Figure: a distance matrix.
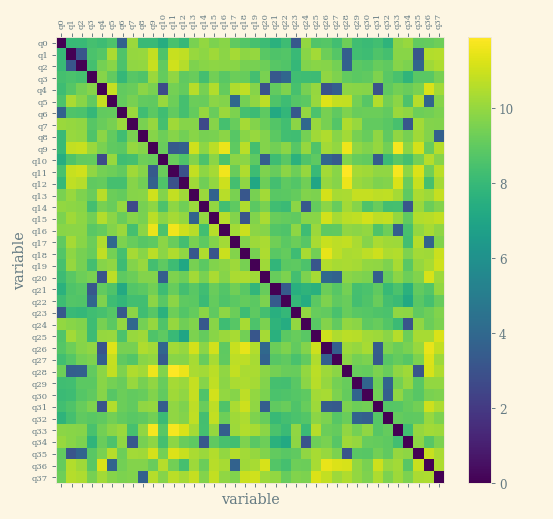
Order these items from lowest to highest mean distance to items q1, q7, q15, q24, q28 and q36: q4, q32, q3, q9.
q3, q32, q4, q9
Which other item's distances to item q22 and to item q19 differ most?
q25
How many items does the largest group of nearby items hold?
6
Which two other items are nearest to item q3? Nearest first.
q21, q22
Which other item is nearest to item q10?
q4
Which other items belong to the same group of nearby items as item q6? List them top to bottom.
q0, q23
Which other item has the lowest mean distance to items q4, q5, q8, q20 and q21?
q10
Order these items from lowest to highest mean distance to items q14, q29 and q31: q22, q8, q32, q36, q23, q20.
q32, q20, q22, q23, q8, q36
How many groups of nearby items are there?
12
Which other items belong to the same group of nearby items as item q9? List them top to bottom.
q11, q12
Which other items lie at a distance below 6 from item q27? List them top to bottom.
q4, q10, q20, q26, q31
